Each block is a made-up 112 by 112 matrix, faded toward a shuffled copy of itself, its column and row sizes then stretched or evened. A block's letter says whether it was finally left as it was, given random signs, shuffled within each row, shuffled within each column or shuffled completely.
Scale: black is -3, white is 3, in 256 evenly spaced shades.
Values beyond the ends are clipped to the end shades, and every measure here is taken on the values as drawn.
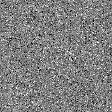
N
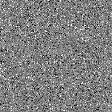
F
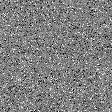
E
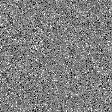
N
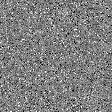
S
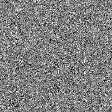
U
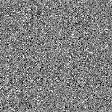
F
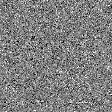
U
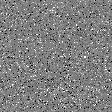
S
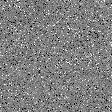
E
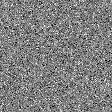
E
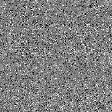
F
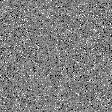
U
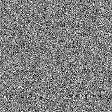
F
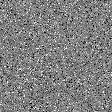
E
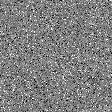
E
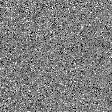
U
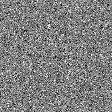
N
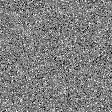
E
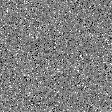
N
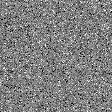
N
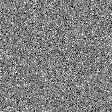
S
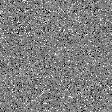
F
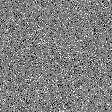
E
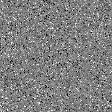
N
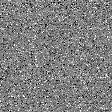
S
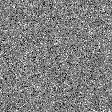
E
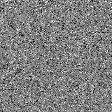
S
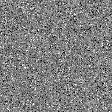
N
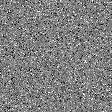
E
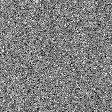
E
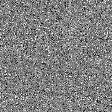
U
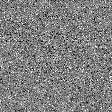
S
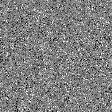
S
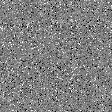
U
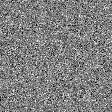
S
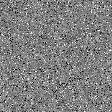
S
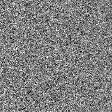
N
